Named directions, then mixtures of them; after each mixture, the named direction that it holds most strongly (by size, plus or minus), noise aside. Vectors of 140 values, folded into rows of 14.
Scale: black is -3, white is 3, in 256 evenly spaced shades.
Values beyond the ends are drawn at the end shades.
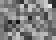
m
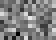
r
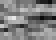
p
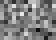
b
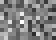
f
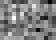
b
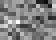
m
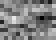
p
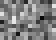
r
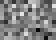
b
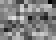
m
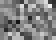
m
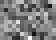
m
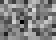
f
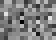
f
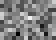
r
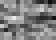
p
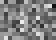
f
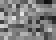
p
